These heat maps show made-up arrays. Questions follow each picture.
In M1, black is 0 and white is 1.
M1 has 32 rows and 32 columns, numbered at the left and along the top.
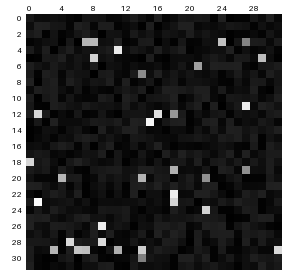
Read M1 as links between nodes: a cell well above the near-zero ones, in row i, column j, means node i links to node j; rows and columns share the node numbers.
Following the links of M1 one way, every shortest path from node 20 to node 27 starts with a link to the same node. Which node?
node 4
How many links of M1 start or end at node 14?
4
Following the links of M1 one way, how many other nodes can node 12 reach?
4
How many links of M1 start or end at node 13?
1
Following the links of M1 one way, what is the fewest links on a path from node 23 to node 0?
2
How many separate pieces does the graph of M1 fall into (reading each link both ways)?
6
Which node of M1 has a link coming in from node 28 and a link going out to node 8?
node 5
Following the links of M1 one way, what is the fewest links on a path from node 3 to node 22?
2
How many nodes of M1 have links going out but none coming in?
8
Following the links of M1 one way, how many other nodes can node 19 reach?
3
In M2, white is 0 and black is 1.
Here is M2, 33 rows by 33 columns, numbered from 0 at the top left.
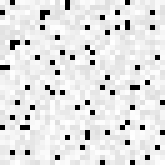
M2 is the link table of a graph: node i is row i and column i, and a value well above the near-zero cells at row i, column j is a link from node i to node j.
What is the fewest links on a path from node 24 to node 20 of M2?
4
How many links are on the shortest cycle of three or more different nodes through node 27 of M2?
6
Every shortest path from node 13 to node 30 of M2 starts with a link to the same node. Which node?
node 0
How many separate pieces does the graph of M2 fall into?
4
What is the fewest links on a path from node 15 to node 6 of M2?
2
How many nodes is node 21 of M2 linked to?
3
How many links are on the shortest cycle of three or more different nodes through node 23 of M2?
4
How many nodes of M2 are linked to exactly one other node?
10
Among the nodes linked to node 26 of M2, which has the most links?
node 17
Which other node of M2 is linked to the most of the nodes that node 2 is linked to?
node 5
